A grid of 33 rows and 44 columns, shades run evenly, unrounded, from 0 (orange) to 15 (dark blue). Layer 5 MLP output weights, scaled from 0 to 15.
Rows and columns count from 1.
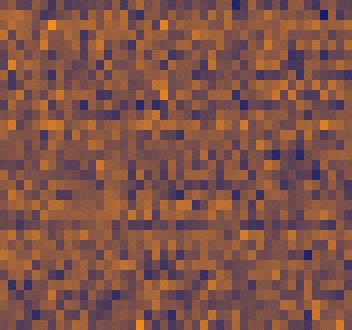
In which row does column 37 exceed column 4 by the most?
7
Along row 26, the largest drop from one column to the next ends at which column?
40
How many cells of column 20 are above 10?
5
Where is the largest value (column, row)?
41, 2
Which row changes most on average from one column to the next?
10
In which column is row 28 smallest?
35
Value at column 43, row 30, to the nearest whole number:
12
